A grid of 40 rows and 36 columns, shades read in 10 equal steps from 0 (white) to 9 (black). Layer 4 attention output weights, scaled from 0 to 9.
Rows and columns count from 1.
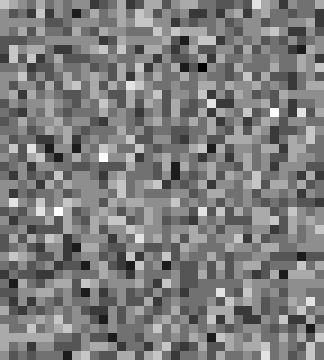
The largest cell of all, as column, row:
23, 8
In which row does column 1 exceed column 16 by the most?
27
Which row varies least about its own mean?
22
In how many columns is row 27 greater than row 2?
11
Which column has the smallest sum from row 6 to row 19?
28
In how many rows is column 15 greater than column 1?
13
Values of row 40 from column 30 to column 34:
1 5 4 6 5
